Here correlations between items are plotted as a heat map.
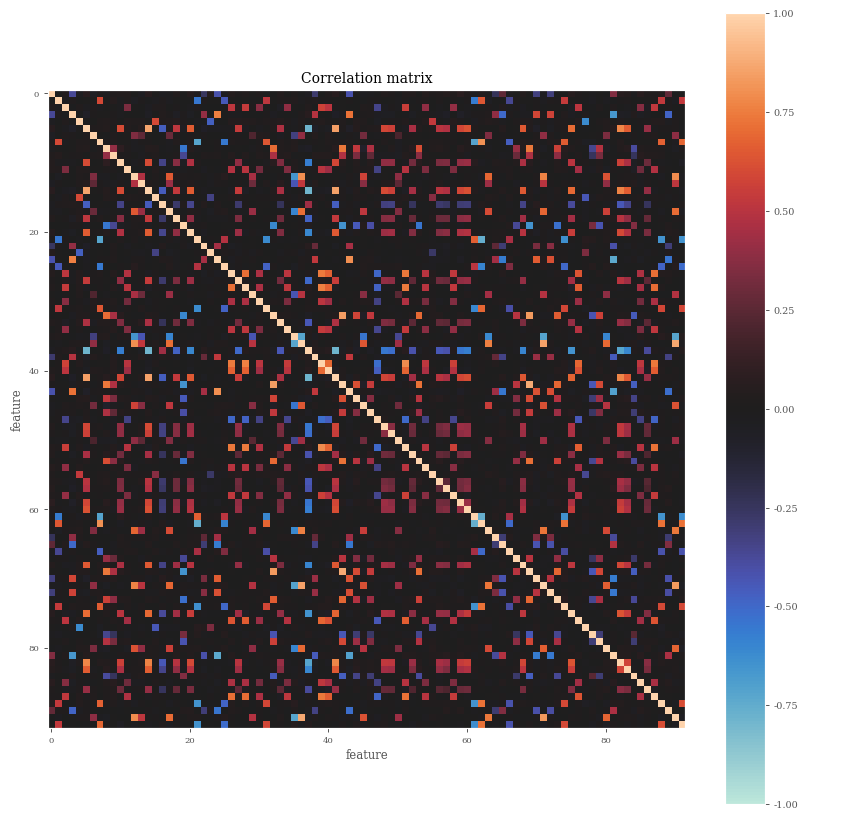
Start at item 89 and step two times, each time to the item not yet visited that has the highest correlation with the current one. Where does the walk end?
65
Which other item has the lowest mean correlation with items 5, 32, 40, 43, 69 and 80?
19
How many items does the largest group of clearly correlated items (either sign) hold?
22
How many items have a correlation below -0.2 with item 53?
3
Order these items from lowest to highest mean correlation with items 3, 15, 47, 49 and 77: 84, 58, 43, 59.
58, 84, 59, 43
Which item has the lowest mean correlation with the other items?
37
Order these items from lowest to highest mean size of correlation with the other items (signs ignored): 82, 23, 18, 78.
23, 78, 18, 82
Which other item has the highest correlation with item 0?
81
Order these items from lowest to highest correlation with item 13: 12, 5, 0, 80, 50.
0, 5, 50, 80, 12
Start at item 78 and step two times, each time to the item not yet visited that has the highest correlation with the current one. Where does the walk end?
84
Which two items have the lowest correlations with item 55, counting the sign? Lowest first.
77, 23
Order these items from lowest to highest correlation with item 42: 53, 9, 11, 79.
11, 9, 79, 53
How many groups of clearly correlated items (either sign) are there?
7
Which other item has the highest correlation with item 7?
62
